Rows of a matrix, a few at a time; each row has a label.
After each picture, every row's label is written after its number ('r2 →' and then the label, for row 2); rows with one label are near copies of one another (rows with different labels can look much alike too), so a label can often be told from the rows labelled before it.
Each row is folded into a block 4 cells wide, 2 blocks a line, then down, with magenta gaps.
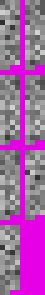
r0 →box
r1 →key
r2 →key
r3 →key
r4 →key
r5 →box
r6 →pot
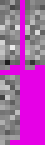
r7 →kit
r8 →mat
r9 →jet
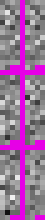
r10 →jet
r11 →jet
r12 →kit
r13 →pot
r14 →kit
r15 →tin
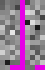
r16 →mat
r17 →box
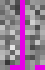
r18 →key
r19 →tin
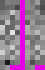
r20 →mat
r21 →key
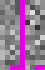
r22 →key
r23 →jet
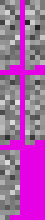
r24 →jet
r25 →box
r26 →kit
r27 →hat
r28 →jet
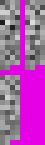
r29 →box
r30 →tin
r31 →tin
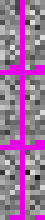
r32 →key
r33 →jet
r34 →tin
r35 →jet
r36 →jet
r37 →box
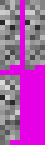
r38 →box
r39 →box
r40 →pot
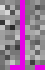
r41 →pot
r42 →hat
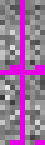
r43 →key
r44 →hat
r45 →jet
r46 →key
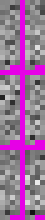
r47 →hat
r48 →key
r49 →box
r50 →hat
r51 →kit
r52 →mat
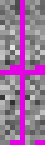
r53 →key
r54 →key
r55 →box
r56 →jet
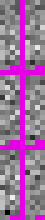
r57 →key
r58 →kit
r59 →jet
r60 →mat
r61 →kit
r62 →box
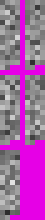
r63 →jet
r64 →hat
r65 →tin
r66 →key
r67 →mat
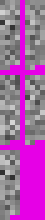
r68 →box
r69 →tin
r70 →key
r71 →jet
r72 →pot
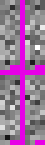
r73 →hat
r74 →kit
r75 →mat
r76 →pot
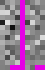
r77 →box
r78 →jet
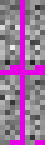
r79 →kit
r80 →hat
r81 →box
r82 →hat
